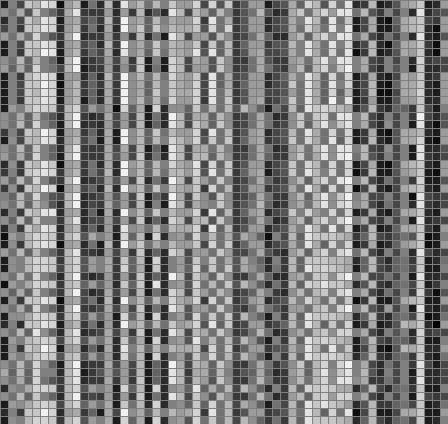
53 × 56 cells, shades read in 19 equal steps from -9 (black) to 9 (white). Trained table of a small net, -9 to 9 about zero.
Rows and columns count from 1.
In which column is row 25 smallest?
52
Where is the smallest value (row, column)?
41, 55
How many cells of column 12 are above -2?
19
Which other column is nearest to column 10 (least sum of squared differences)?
53
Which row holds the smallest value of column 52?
25
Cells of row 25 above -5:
47
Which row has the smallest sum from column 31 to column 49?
12
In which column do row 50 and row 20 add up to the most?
10
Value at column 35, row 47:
-6
